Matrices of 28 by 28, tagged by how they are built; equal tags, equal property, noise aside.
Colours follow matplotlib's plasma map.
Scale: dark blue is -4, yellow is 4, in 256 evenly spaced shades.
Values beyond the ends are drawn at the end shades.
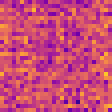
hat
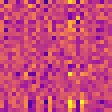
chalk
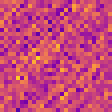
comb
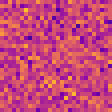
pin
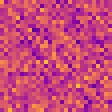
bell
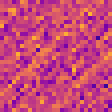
comb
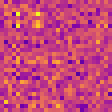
chalk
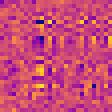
chalk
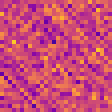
bell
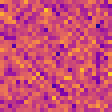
bell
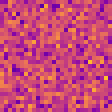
pin
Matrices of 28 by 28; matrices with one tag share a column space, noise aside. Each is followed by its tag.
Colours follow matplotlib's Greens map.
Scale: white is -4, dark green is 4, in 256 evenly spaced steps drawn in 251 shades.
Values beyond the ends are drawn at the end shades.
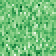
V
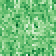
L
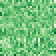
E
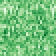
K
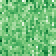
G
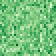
V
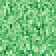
V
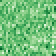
V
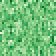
G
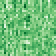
L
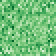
V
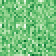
E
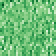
G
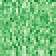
G
